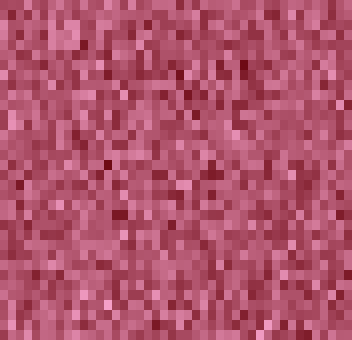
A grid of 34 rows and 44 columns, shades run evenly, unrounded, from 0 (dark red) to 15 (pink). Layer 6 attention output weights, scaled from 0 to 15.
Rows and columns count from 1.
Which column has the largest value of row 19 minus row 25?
24
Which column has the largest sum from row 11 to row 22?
19
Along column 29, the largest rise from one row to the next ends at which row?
6
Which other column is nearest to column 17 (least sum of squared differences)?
26
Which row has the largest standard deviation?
8
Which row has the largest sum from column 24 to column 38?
15
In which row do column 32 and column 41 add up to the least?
9
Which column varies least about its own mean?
12
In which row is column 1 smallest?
23
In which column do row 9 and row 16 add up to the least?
25
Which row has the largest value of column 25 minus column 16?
22
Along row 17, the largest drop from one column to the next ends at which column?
14
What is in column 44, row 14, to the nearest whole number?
5
